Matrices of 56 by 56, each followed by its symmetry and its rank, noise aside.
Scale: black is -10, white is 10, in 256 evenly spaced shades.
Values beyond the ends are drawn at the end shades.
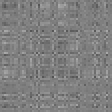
no symmetry, rank two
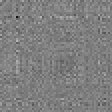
symmetric, rank four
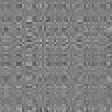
no symmetry, rank three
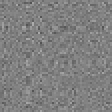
antisymmetric, rank four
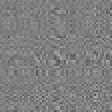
no symmetry, rank four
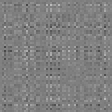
antisymmetric, rank two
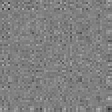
symmetric, rank four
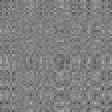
symmetric, rank two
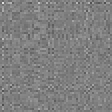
symmetric, rank four
